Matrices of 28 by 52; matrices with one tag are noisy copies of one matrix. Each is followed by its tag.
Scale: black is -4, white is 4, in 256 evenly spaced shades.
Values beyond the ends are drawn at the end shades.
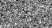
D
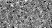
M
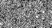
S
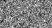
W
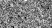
M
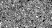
S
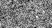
S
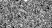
M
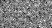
W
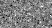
D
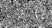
S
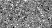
M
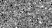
D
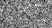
W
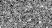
D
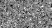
D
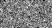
W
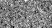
M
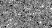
D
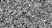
W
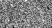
M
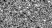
W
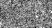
S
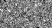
W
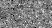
S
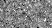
W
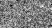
D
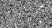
D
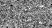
D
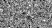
W
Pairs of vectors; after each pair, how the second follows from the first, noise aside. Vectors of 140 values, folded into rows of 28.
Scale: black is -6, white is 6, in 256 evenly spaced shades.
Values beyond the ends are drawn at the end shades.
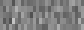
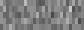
reversed.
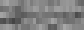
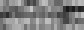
reversed, scaled up.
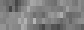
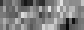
reversed, scaled up.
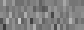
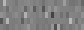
partly zeroed.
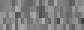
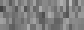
reversed.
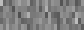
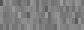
negated, shrunk.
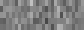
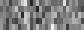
reversed, scaled up.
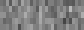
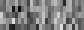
reversed, scaled up.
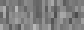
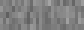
reversed, shrunk.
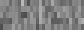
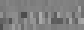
partly zeroed.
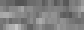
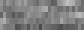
reversed.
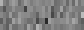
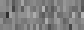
wrapped around.
